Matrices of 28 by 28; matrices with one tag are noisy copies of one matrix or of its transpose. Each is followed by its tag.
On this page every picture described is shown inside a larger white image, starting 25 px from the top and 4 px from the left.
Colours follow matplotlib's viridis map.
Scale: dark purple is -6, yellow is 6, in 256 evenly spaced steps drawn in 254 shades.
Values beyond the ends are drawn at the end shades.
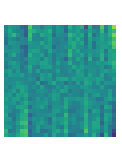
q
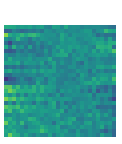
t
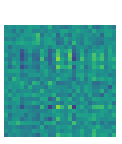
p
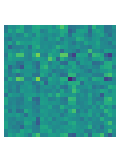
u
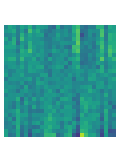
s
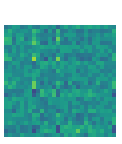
u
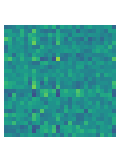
u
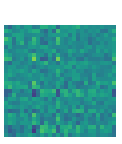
u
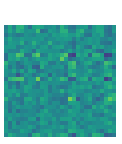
u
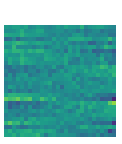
s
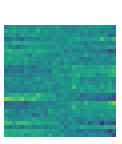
s
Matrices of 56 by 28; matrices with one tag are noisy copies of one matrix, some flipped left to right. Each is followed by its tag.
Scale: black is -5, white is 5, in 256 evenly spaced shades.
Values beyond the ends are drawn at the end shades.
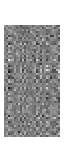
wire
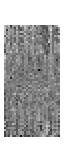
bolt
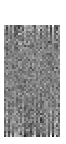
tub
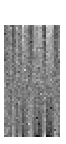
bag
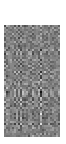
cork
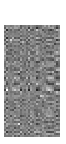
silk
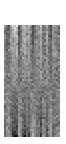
bag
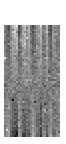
bag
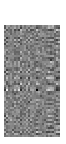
silk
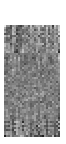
bolt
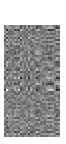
silk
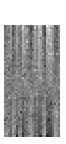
bag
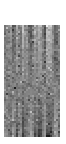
bag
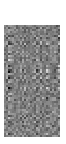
wire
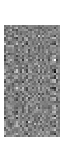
wire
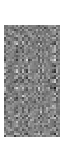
wire
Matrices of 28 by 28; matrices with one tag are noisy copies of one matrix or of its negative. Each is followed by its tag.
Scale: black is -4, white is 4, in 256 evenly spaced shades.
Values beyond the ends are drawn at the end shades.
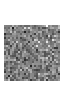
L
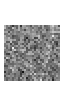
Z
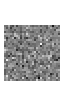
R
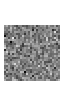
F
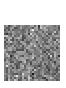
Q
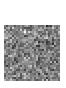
L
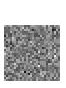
F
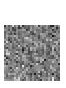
Z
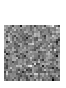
Z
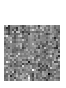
Q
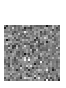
L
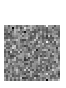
L
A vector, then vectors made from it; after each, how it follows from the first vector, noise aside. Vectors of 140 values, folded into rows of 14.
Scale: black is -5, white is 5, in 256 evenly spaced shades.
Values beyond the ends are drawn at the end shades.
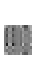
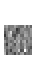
wrapped around, negated.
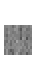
wrapped around, shrunk.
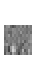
wrapped around, negated, partly zeroed.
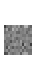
negated, partly zeroed.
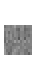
wrapped around, shrunk.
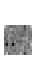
partly zeroed.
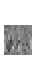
wrapped around, negated, partly zeroed.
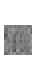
wrapped around, shrunk.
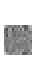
partly zeroed.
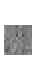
wrapped around, shrunk.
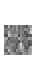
wrapped around, negated.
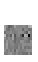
reversed, partly zeroed.
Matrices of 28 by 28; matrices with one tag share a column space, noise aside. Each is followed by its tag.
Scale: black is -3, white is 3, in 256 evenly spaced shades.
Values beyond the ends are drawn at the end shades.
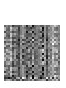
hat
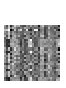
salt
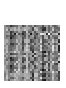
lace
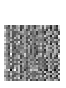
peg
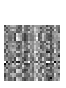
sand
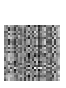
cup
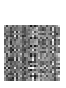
cup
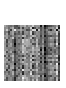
salt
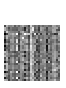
lace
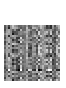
peg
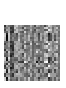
sand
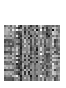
salt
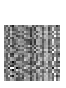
cup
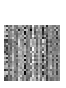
salt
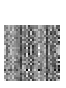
peg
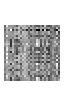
salt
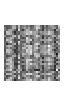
peg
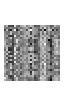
salt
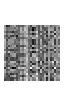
cup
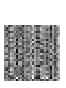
hat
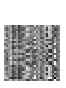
hat
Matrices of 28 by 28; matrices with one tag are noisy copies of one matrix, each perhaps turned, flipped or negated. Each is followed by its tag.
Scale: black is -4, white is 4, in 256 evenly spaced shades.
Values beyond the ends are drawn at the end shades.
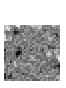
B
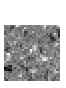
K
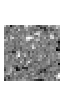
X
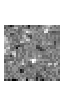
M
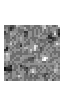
K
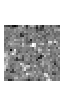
M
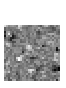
K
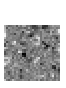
M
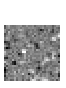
M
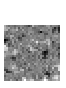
B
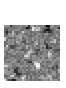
K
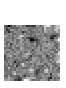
B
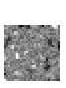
X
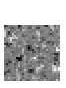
K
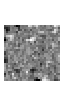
B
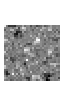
K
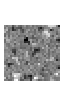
K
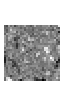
X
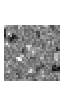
K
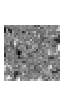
B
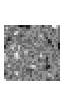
X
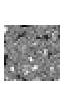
X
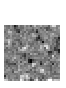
M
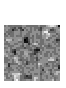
K
